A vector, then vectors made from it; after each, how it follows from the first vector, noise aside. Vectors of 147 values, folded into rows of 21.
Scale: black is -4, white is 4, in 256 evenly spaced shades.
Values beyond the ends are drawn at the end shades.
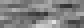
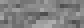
shrunk.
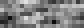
wrapped around, negated.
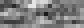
reversed.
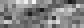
wrapped around, negated.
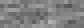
shrunk.
